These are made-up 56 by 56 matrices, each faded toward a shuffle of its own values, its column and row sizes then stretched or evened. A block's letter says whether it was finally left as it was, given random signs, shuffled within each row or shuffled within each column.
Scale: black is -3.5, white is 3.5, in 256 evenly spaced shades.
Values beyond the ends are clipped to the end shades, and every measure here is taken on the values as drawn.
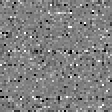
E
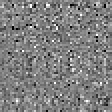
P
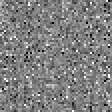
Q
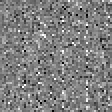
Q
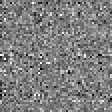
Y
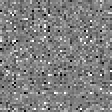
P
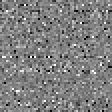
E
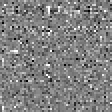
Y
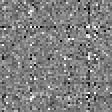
Y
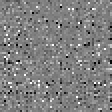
Y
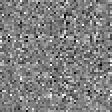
P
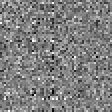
P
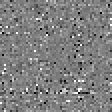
Y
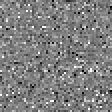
E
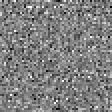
E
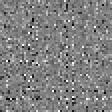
Y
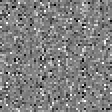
Q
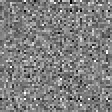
Y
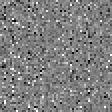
Q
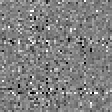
Y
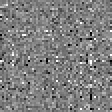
Y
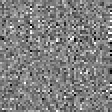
P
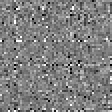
P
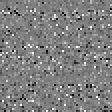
E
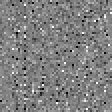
Q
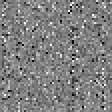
Q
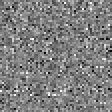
E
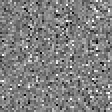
Q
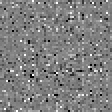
Y
